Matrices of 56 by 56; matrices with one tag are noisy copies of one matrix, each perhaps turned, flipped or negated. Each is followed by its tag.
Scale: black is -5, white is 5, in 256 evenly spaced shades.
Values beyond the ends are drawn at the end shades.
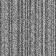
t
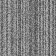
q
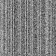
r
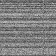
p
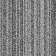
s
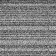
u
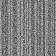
t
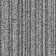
t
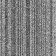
u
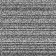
r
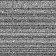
p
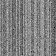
s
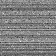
r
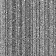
s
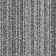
s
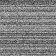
s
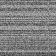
u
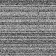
s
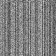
r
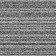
t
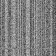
u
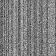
p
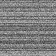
s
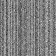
q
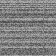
p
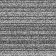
s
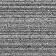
q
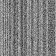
p
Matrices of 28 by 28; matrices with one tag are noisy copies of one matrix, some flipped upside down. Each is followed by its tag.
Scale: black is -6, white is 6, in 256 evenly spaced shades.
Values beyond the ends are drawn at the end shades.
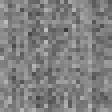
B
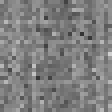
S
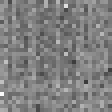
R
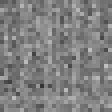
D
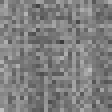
B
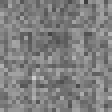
S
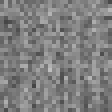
D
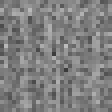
D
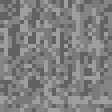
D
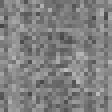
S
